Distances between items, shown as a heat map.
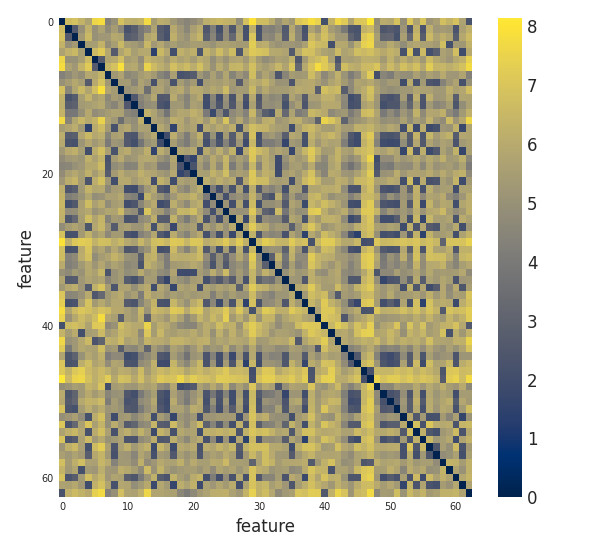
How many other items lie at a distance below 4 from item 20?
5
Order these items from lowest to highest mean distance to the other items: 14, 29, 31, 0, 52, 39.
52, 14, 31, 39, 0, 29
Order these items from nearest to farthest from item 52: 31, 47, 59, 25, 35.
35, 59, 25, 31, 47
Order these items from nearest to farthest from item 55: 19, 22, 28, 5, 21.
28, 22, 19, 5, 21
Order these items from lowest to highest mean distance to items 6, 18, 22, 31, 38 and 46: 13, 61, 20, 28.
28, 20, 13, 61
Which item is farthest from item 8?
6
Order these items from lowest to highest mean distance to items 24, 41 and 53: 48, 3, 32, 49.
49, 3, 32, 48
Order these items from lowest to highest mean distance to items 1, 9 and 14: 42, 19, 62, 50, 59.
50, 19, 59, 42, 62
